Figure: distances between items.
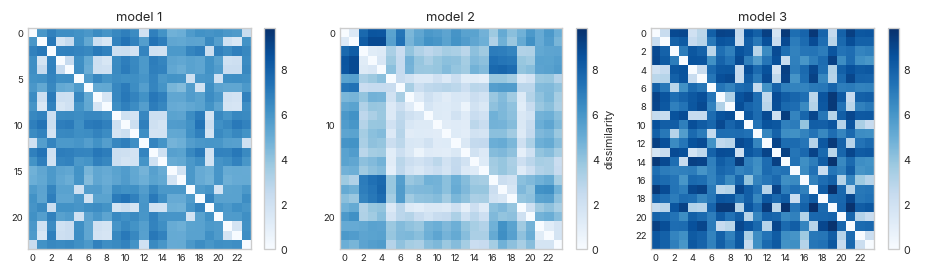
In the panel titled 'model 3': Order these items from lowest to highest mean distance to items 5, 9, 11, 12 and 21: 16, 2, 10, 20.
2, 16, 20, 10
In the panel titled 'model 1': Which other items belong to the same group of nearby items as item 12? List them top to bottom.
0, 23
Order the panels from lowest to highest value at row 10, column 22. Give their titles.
model 3, model 2, model 1
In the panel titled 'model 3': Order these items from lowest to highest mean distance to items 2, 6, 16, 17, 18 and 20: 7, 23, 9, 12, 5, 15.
23, 15, 12, 7, 5, 9
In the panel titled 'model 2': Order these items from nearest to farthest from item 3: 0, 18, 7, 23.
7, 23, 18, 0
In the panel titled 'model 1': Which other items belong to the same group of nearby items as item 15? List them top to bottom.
16
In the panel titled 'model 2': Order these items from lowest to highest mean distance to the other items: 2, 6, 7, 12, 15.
15, 7, 12, 6, 2
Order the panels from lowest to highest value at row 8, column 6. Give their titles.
model 2, model 1, model 3
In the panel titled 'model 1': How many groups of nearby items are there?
6
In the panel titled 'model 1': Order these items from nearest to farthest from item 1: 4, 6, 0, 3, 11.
3, 4, 6, 0, 11
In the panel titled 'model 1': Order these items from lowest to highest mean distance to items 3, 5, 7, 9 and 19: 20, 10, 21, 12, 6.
21, 10, 20, 6, 12
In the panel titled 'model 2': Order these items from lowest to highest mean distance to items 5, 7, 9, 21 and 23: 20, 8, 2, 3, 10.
8, 10, 20, 2, 3
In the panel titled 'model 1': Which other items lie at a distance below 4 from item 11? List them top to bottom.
2, 9, 10, 13, 14, 19
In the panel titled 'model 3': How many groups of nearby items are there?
6
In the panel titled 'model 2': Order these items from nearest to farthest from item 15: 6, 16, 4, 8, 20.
8, 20, 6, 16, 4
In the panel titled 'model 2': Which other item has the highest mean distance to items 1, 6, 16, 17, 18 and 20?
4
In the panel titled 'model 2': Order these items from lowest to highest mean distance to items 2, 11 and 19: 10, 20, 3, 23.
10, 20, 3, 23
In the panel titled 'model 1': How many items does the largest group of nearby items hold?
7
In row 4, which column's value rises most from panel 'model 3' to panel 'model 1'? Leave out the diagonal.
13
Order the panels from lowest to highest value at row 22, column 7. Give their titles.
model 1, model 2, model 3
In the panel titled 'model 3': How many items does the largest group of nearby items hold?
7
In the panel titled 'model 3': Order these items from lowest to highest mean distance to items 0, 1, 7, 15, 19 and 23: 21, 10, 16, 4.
4, 16, 10, 21
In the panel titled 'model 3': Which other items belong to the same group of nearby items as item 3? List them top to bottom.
14
